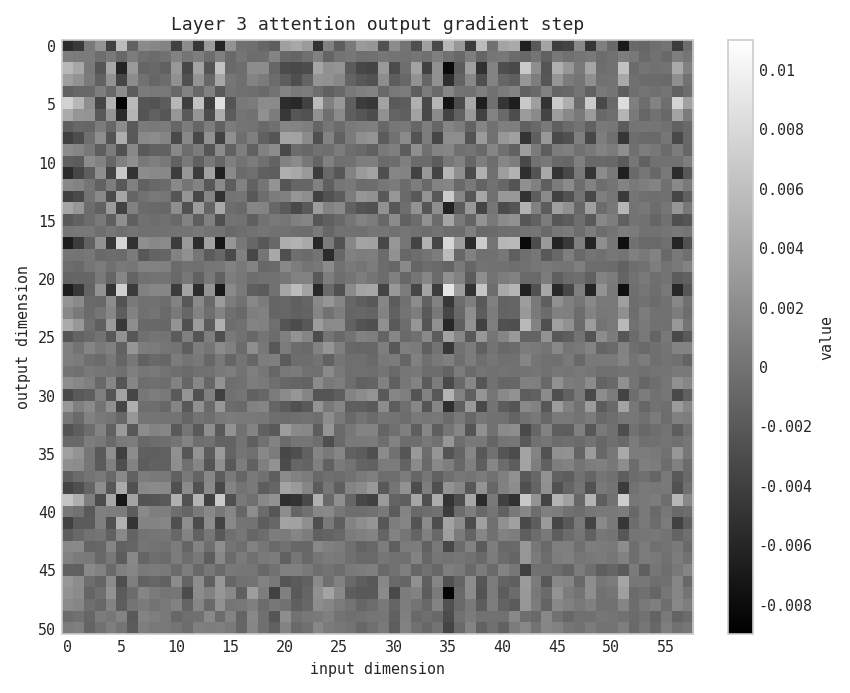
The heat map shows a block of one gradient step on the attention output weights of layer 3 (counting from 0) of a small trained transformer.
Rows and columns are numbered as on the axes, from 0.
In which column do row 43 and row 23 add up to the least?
35
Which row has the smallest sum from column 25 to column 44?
5
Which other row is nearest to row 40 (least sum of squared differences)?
50
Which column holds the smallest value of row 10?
42
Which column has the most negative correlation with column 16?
17
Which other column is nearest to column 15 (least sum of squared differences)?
7
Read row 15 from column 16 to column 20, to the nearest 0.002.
0 -0.002 0 0 0
